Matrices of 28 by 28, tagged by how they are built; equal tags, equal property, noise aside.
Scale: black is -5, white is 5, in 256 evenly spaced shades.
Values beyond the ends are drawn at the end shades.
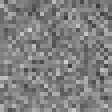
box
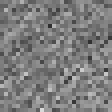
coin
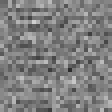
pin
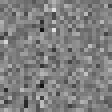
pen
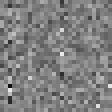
pen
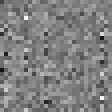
pen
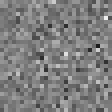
pen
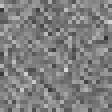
box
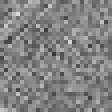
coin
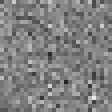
pen
